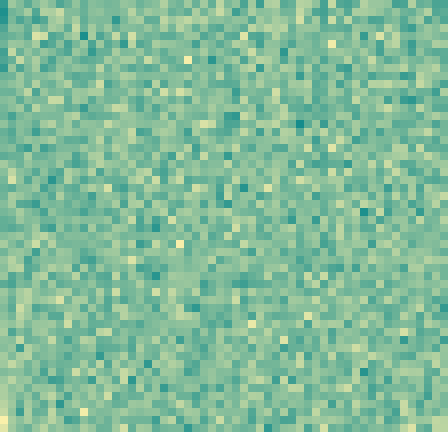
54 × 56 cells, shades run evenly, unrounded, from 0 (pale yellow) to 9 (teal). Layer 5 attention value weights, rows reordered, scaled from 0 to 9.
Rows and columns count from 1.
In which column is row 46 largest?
19
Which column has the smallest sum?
23
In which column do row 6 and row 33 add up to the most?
12
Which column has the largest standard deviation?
1
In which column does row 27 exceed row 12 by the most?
46
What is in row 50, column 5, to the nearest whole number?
6
